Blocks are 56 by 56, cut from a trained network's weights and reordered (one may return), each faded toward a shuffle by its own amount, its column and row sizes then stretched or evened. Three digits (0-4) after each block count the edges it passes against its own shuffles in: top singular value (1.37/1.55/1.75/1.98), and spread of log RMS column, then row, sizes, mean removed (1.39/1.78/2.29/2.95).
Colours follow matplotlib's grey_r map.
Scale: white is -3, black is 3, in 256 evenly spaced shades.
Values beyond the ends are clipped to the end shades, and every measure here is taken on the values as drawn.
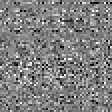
3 2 4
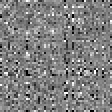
3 4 3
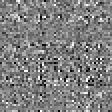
1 2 4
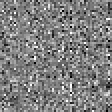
1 3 0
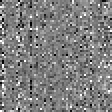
0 4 1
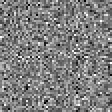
3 1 0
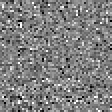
0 1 2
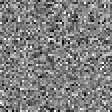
2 0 2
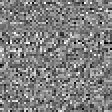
2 0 3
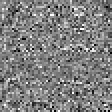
2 0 3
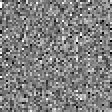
0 3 0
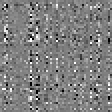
1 4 3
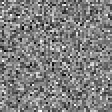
3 1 0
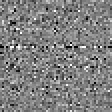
2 2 2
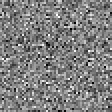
1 1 1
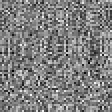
4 1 1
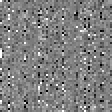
0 4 1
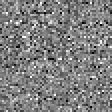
1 0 2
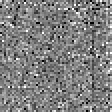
0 0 1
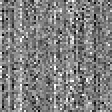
4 3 0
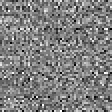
4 0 3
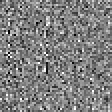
2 2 1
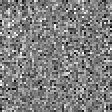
1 3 1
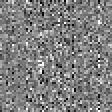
0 4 0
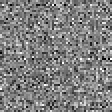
2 0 2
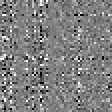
3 4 4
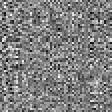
4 3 0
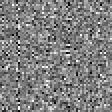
2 3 0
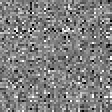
2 3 3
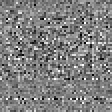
0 1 4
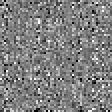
2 3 1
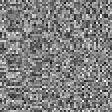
4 2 0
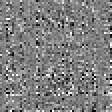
1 4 2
